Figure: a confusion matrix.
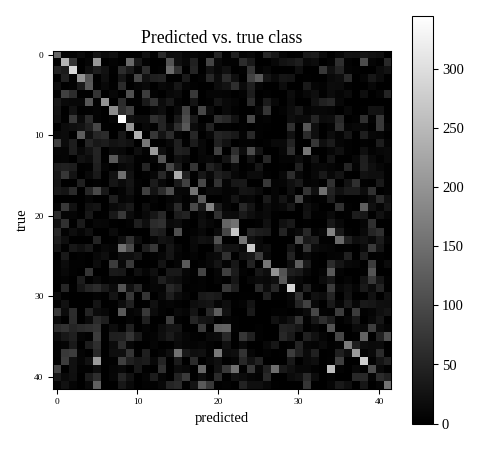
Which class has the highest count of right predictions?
8
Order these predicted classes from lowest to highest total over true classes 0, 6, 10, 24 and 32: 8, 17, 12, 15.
15, 17, 12, 8
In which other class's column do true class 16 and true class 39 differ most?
34
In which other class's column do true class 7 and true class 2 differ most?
14
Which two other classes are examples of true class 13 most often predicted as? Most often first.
7, 22
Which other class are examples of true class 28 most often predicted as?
39
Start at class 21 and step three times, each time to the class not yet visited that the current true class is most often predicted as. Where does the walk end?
20
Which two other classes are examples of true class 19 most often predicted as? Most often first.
38, 17
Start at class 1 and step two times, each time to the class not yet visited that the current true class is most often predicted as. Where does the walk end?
9
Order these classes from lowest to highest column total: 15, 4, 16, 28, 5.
28, 16, 4, 15, 5
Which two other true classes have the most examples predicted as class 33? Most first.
17, 2
